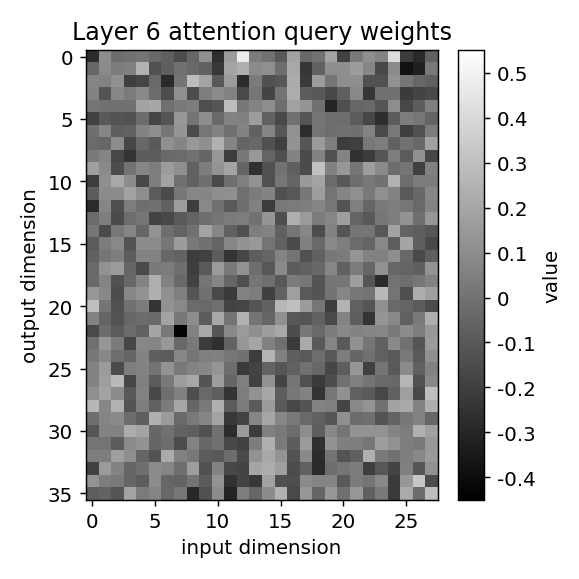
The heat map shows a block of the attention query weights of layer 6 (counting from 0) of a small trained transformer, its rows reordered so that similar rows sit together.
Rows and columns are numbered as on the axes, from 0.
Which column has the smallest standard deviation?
1
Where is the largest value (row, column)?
0, 12
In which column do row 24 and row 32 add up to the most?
14
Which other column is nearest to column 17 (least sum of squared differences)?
3
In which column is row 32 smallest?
18
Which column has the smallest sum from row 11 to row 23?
8
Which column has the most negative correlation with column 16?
25
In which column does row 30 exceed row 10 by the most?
4
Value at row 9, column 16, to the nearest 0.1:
-0.1
